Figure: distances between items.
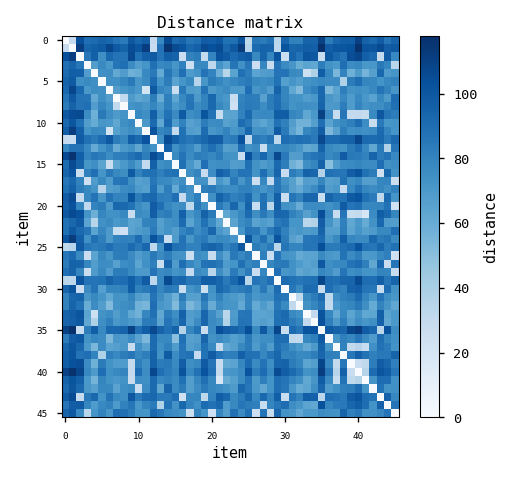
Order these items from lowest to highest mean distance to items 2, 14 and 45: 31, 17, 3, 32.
17, 3, 32, 31
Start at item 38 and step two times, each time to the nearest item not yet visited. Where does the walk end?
5
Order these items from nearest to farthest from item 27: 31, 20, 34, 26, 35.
34, 31, 26, 20, 35
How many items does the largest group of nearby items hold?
6
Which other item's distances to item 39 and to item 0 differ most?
40
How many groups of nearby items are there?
12
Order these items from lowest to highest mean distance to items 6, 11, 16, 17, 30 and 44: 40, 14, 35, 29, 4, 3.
3, 35, 4, 14, 40, 29
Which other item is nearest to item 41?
21
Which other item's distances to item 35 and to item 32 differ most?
36
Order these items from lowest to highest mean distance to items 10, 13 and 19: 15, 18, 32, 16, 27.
27, 16, 32, 18, 15
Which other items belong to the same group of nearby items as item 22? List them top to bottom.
4, 33, 34
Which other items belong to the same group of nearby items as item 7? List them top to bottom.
8, 23
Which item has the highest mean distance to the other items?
1
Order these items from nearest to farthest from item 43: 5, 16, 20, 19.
16, 19, 5, 20
